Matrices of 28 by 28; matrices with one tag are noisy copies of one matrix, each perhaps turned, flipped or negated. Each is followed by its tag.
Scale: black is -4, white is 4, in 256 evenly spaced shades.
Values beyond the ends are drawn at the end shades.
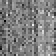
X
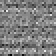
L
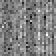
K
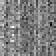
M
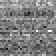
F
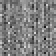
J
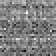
M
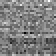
X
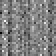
L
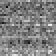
F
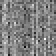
J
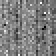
M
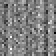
L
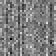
J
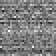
J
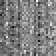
M
